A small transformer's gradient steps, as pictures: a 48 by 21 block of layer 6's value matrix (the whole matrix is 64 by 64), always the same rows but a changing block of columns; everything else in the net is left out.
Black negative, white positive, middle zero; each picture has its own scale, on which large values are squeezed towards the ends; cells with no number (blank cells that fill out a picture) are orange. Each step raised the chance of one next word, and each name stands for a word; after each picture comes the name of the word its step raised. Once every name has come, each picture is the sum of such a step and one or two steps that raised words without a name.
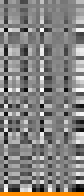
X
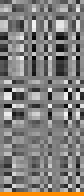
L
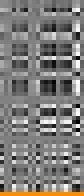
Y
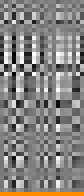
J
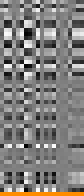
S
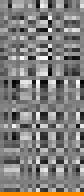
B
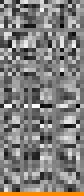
S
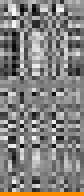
L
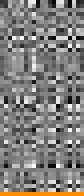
L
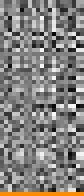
X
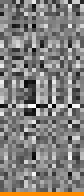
Y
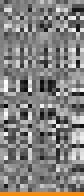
Y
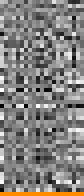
S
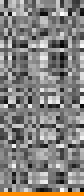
S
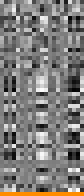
X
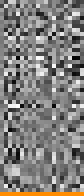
B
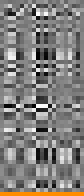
J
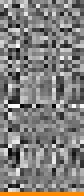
B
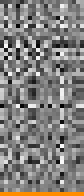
B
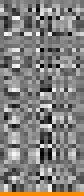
S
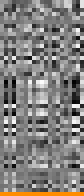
Y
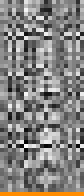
B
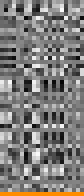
B
